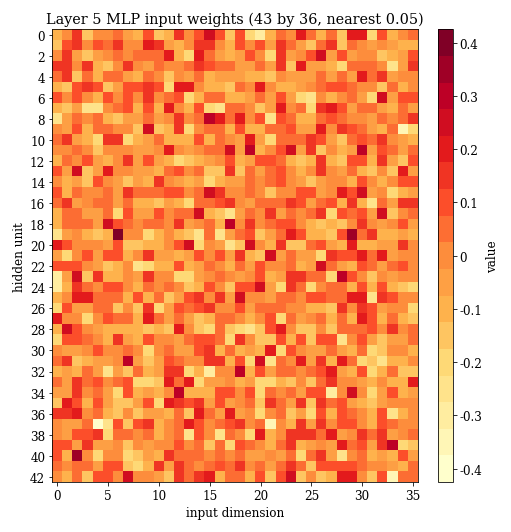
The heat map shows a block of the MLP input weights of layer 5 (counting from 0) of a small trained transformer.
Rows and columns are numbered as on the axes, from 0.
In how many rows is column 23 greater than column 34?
21
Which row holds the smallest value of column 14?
19
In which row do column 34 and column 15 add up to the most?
8
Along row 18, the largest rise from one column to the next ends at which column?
17
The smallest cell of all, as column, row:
4, 37
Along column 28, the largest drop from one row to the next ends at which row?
40
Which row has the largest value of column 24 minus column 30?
31
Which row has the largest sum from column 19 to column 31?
38
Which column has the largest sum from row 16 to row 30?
30
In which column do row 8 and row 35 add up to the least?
0
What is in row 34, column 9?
-0.05
